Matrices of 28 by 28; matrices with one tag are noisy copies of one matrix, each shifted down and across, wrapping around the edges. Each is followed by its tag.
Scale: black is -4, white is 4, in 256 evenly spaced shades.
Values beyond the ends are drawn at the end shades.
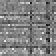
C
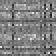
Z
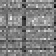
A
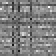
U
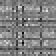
Z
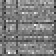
U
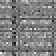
C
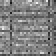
U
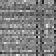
U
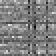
U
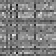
Z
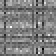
Z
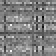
Z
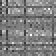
Z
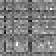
A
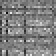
Z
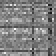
C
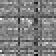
C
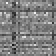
C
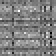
Z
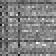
U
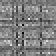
Z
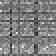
A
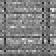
U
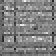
U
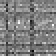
A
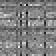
Z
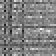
U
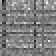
A
